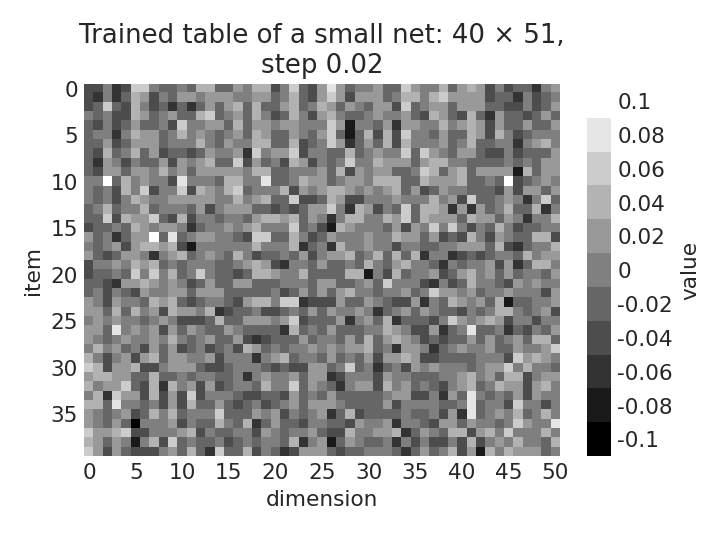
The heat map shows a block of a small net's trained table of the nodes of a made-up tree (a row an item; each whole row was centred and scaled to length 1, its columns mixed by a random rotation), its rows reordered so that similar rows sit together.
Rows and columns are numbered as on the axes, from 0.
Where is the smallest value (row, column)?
36, 5
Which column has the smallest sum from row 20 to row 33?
31
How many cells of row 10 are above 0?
22
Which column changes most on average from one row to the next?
28
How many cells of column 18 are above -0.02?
27
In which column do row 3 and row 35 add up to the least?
40
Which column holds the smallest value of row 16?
3
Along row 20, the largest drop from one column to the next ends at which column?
30
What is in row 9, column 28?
-0.04
